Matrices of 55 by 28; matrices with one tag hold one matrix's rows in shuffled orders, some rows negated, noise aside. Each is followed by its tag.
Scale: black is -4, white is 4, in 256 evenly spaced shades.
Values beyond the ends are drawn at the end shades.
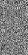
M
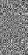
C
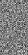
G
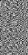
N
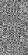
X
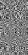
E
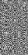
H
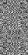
X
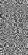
E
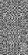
X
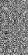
H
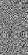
C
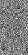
M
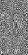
M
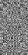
X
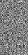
G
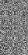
H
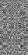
X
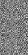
M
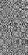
C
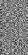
E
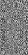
M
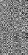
C
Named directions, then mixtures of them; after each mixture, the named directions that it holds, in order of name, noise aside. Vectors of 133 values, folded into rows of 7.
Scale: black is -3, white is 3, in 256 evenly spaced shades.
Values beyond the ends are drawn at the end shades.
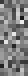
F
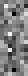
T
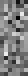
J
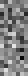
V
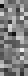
F, V.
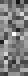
F, J.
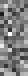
T, V.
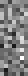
V.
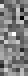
F, V.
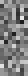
F.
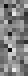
T.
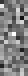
F, V.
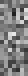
F, T.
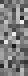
F.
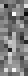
T, V.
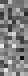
V.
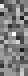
F, V.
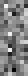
T.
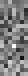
F, V.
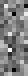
T.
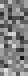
V.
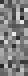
F.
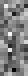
T.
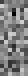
F, T.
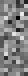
J.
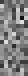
F.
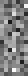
J, T.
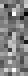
T, V.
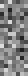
V.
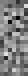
J, T.
